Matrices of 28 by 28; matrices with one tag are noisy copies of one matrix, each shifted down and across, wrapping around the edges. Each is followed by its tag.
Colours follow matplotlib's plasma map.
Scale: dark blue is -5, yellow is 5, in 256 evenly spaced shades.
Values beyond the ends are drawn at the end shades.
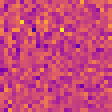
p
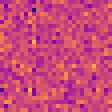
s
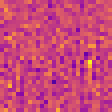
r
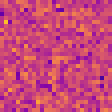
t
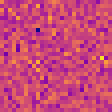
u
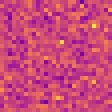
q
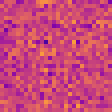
s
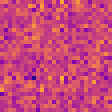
s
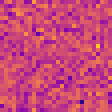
t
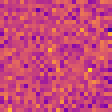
q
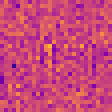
r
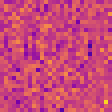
t
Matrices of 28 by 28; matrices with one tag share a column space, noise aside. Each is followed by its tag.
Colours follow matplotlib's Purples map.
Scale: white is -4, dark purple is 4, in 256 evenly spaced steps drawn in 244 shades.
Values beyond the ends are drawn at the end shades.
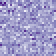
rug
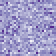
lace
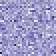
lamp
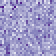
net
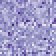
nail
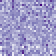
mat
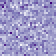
rug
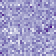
lace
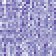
net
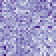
mat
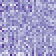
mat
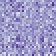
mat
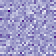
lamp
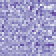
rug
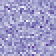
lamp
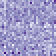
nail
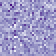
rug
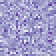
lace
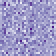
lace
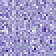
lace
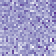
mat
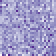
mat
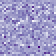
lamp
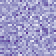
lace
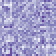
mat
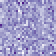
nail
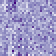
mat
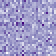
nail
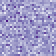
lamp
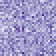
lace
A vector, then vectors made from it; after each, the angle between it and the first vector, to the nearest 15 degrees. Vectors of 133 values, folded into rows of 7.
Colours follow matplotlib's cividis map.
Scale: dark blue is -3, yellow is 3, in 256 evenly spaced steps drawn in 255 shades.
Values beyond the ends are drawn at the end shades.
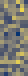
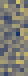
30 degrees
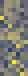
90 degrees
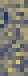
45 degrees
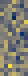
105 degrees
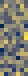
45 degrees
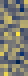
165 degrees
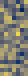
165 degrees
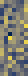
105 degrees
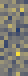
75 degrees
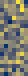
15 degrees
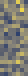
15 degrees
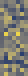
150 degrees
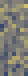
75 degrees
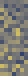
135 degrees
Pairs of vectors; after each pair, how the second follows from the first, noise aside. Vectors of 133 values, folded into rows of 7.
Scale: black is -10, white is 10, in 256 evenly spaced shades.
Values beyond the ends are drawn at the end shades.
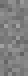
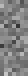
negated, scaled up.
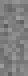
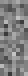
scaled up.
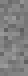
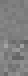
reversed, negated, partly zeroed.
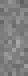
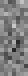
negated, scaled up.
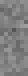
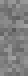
copied.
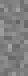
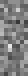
scaled up.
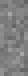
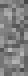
scaled up.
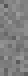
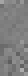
reversed, negated, partly zeroed.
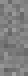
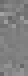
wrapped around, negated, partly zeroed.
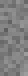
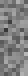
scaled up.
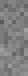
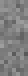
reversed.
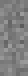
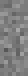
reversed.
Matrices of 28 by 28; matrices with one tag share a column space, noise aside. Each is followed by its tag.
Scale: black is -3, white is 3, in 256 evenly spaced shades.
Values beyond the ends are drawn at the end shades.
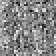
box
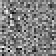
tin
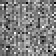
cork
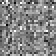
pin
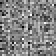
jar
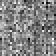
pin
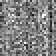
jar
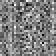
jar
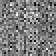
jar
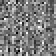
cork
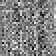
jar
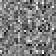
pin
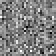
tin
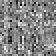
box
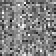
cork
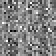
pin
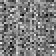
jar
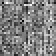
cork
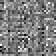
tin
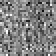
box
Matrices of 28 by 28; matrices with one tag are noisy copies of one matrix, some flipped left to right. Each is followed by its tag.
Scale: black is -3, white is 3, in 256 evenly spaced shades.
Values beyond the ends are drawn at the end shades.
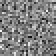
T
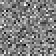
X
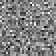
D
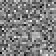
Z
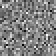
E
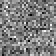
D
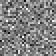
X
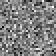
E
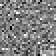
Z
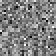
T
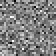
Z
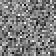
D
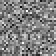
Z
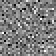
X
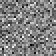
X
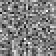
T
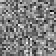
T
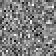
E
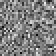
E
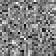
T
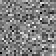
Z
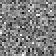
D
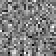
T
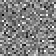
X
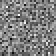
D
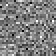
Z
